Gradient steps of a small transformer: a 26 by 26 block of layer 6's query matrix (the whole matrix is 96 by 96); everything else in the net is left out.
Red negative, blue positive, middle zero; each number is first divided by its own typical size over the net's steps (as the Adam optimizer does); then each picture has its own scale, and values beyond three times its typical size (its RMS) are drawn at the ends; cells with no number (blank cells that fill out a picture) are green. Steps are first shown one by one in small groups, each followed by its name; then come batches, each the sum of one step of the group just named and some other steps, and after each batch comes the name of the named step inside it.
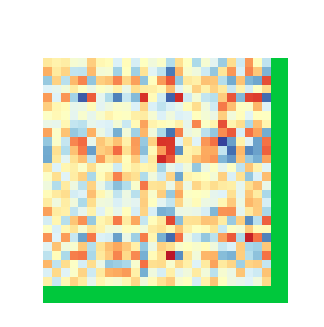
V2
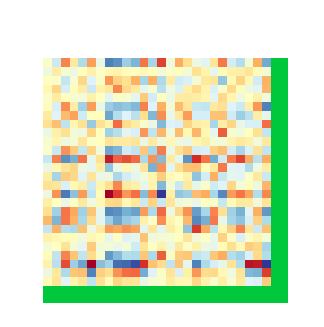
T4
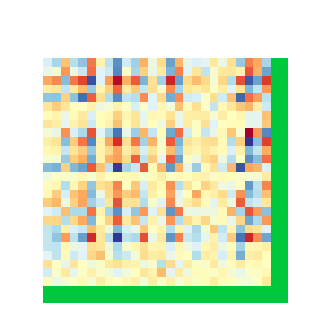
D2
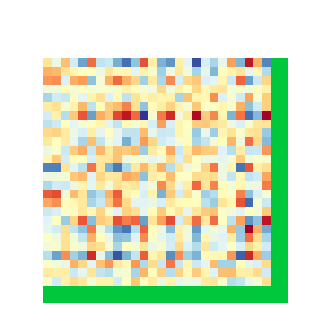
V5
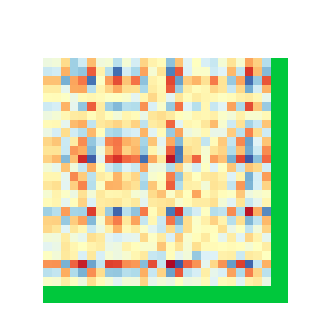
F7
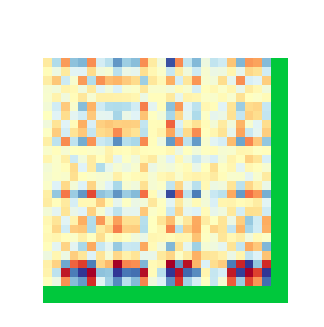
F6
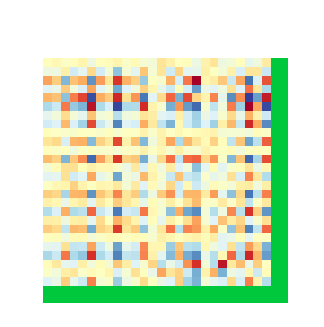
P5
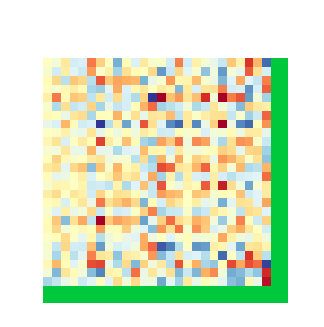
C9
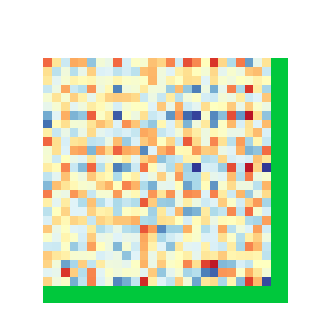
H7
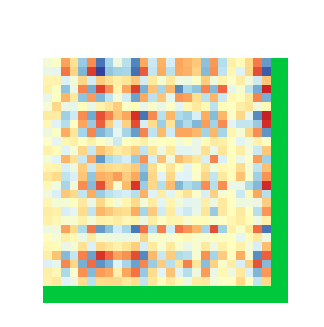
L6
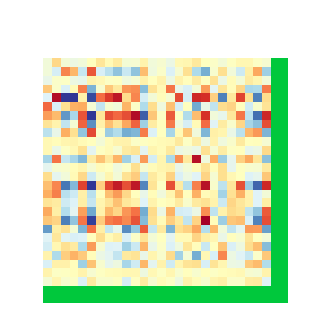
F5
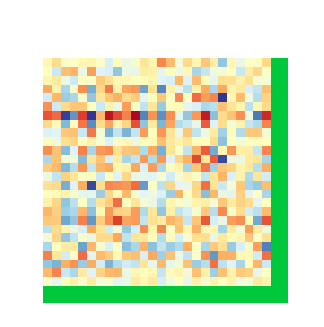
F5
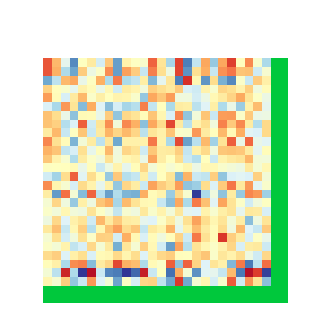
F6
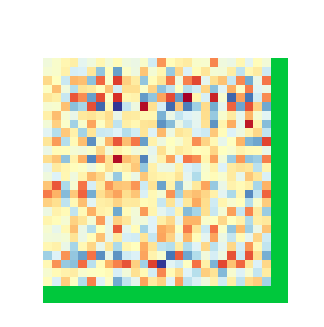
P5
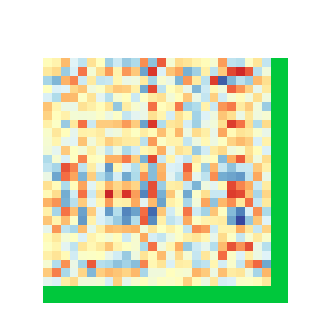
T4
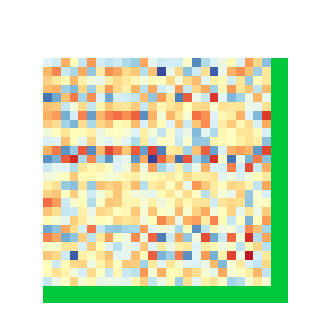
V5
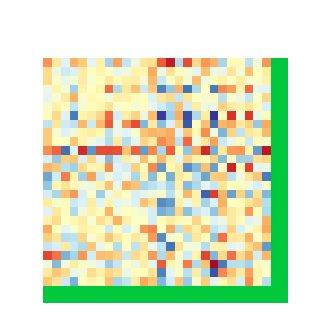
H7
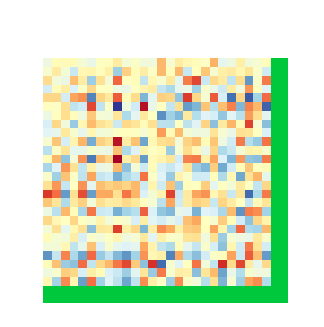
P5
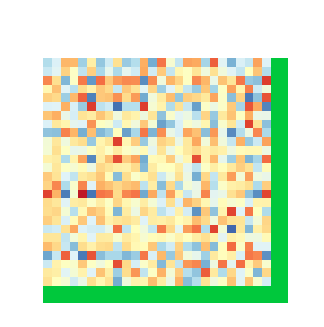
P5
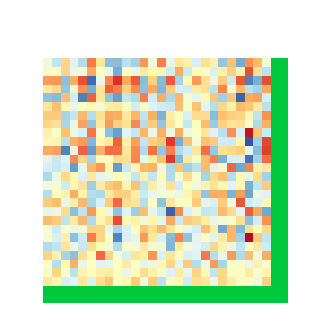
D2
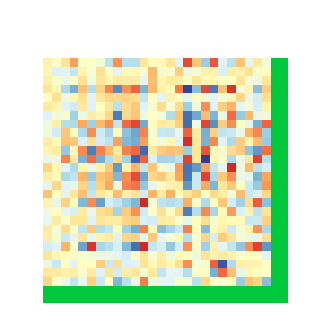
H7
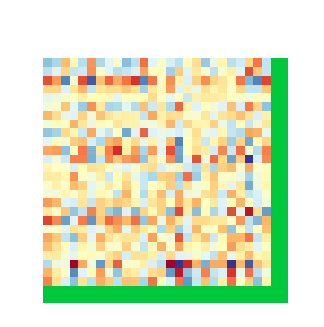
F7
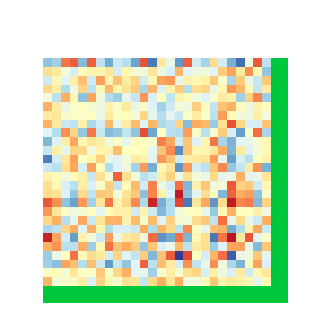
V2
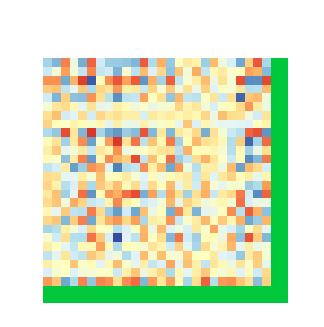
D2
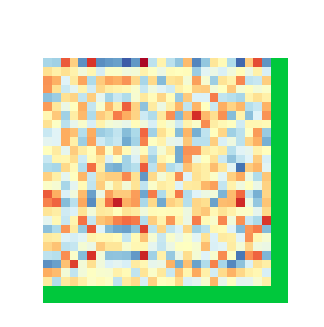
V5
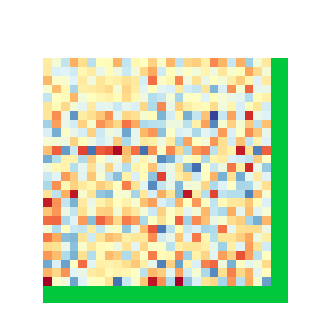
H7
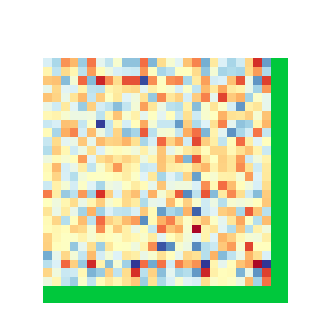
C9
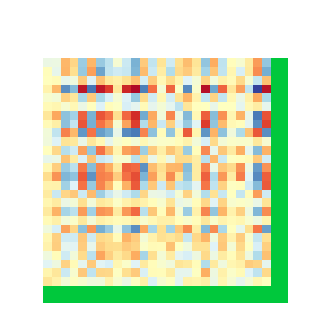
L6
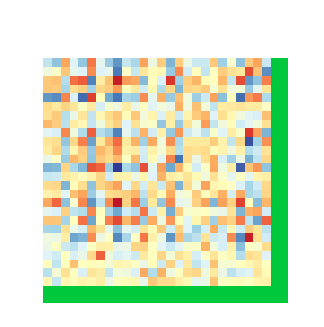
D2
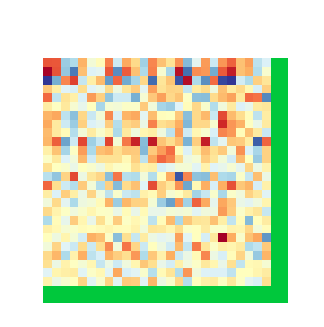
V2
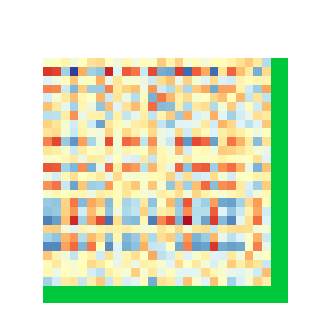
C9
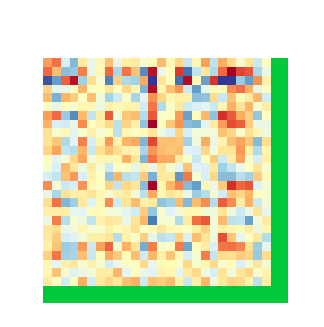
V2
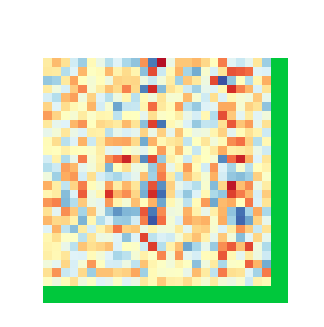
T4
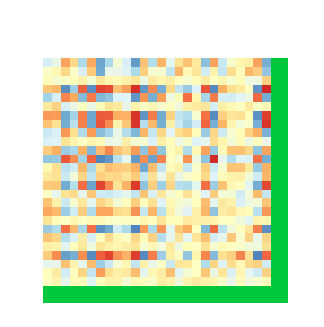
L6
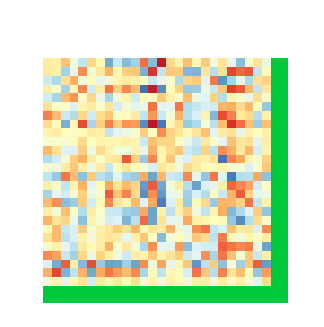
T4
